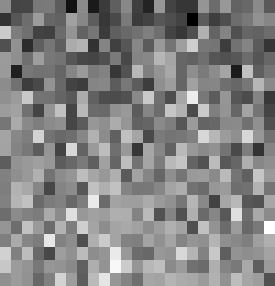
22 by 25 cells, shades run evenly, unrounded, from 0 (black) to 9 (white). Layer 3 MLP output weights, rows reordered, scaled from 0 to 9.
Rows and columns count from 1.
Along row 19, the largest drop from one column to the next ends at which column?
6
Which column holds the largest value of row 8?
18
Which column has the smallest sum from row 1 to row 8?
11
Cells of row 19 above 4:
24
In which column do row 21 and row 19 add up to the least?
8
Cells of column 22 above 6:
3
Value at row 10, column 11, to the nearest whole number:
6
